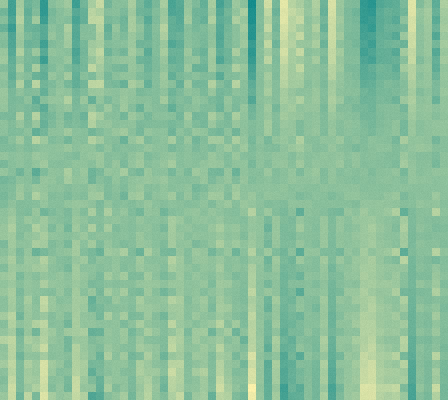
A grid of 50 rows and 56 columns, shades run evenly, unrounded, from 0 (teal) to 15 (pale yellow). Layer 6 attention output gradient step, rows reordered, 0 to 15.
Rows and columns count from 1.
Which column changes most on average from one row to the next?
5
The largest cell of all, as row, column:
49, 32
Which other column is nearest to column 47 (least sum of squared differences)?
46
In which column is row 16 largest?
12
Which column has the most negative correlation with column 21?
14
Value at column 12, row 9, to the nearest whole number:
11
